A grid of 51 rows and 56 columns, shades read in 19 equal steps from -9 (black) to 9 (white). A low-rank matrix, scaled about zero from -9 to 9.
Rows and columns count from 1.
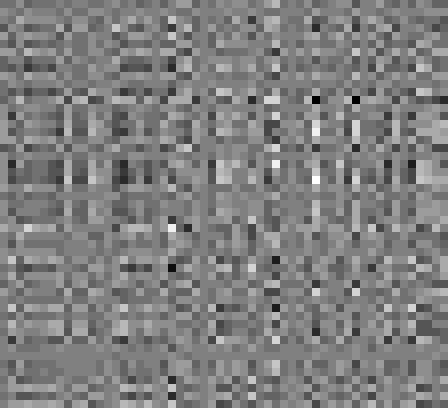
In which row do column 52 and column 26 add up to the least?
21
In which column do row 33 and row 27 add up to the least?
35
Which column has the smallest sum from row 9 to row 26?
16
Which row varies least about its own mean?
45
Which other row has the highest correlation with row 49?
51
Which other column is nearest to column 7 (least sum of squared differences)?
19
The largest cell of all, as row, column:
23, 40
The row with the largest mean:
29
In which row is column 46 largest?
13
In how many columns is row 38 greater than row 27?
19
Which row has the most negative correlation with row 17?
42
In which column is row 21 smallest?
52
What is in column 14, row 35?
-1
